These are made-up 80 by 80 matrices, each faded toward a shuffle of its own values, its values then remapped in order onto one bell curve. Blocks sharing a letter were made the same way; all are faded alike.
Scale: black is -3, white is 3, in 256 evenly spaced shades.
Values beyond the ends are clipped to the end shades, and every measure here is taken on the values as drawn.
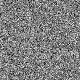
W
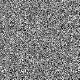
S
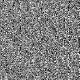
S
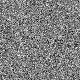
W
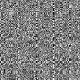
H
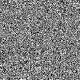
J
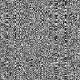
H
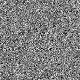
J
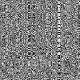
H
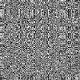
H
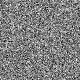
W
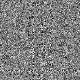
S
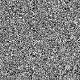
J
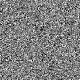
J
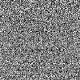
J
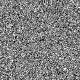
W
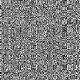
H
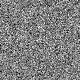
W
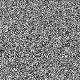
J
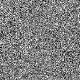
S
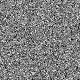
W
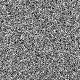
W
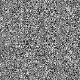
S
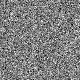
W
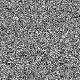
J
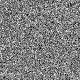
W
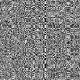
H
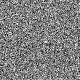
W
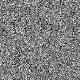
S
